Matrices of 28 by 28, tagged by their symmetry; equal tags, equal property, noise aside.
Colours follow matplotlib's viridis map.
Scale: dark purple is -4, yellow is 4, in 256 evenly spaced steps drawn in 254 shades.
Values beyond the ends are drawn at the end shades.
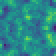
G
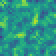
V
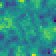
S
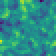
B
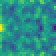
G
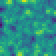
B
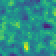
B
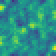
S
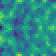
G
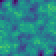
S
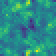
S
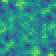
S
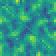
S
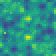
S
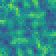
S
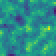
V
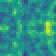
G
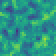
V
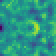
G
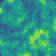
V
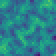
V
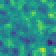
B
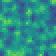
B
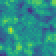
B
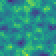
S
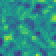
B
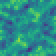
S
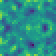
G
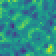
V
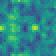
G
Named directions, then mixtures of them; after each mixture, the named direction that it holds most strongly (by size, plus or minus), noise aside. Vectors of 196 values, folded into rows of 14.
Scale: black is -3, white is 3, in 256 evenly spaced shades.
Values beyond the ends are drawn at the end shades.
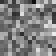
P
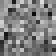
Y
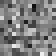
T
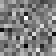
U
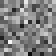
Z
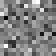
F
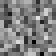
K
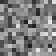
P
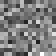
Z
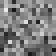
Y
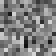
U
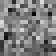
Y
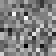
U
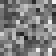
P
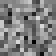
K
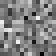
K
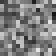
P
